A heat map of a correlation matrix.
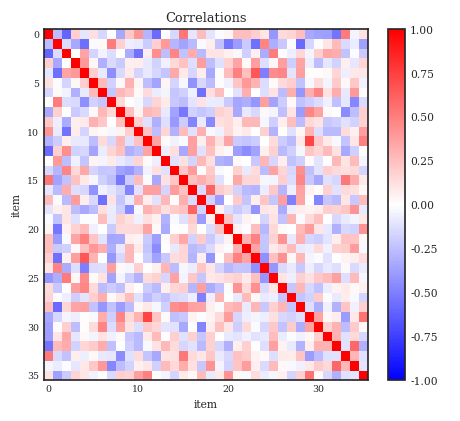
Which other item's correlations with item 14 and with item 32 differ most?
28
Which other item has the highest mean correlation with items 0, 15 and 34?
33
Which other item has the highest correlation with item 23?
4
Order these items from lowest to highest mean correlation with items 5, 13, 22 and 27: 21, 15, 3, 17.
17, 3, 15, 21
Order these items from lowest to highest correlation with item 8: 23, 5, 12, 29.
23, 5, 12, 29
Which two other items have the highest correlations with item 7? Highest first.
1, 24
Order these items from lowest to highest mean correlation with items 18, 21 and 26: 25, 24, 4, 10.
24, 10, 25, 4
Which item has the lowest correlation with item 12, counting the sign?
0
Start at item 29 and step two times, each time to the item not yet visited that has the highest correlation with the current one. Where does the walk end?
35
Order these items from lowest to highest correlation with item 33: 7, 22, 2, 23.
2, 7, 23, 22
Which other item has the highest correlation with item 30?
6
